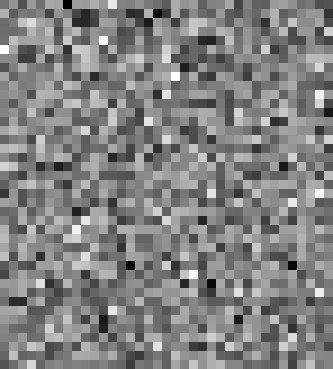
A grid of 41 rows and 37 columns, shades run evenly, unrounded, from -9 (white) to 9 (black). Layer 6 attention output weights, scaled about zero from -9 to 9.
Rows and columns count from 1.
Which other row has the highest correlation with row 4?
41
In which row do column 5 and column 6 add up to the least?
11
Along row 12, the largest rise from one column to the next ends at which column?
37
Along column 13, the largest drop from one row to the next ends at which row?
13
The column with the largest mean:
14
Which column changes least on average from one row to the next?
34
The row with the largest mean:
2
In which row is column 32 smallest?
39
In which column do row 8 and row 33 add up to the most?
24
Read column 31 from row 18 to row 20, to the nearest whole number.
-1 -2 2
